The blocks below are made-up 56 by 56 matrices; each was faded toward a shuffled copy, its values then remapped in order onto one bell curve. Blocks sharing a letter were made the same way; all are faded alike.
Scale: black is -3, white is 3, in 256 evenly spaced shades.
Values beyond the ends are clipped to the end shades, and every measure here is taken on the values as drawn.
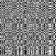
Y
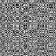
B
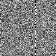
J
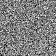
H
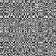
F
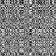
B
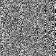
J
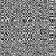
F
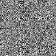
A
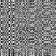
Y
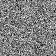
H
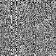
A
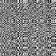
B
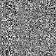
A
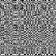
F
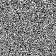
H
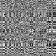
F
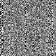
J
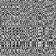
B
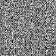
J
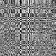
Y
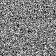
H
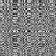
B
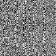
J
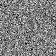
H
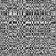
B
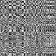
F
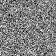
H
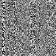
J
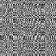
B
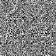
A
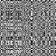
Y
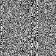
J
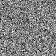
H
